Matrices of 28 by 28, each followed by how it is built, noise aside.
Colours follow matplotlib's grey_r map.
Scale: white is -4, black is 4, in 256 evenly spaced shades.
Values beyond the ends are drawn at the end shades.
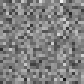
repeating columns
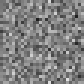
repeating rows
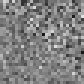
upper triangular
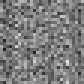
repeating rows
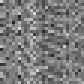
repeating rows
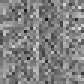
repeating rows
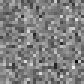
repeating columns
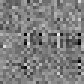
low rank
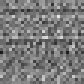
repeating columns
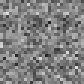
repeating columns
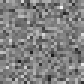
noise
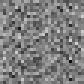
repeating rows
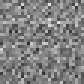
repeating columns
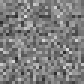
repeating columns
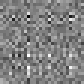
low rank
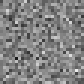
repeating rows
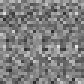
repeating columns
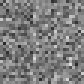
repeating rows
